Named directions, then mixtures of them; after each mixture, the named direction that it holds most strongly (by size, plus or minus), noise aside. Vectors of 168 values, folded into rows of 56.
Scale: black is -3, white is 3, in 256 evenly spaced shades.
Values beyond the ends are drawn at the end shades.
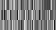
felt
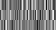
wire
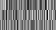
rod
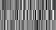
wire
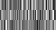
wire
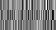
wire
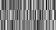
wire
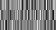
wire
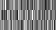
felt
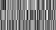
rod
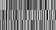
rod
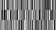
felt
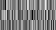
rod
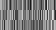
rod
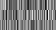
rod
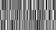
wire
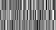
wire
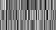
rod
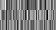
rod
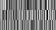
rod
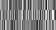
wire
